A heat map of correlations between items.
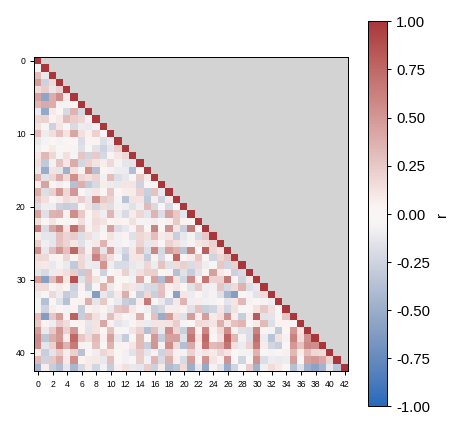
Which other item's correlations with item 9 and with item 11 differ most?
28
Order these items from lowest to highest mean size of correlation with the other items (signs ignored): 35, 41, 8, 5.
8, 41, 35, 5
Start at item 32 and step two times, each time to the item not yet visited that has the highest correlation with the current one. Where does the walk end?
34
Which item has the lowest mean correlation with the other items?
42
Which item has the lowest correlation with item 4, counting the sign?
15
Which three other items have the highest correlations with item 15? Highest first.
33, 7, 20
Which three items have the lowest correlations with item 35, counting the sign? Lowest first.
1, 17, 42
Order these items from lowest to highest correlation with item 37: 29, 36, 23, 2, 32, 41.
29, 32, 36, 2, 41, 23
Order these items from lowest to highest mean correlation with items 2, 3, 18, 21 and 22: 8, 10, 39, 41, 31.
31, 8, 10, 41, 39
